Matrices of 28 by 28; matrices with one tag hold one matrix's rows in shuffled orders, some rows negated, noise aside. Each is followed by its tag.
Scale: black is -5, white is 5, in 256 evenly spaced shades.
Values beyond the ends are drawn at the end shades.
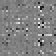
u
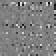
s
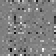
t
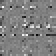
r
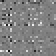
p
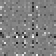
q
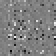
t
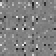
q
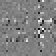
u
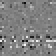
r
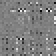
s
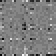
r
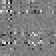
p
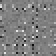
q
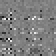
p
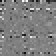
r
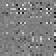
s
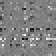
r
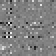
p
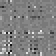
p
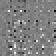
t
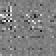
p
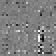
u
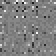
q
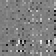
s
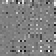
s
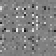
q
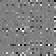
s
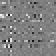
p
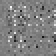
t
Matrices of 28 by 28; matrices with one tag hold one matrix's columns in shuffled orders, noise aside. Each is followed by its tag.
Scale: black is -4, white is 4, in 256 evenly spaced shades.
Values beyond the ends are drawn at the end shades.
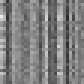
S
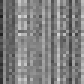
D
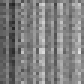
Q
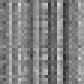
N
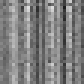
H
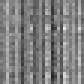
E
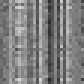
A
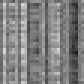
Q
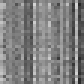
N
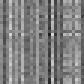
D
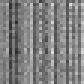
Q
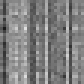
E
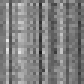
Q
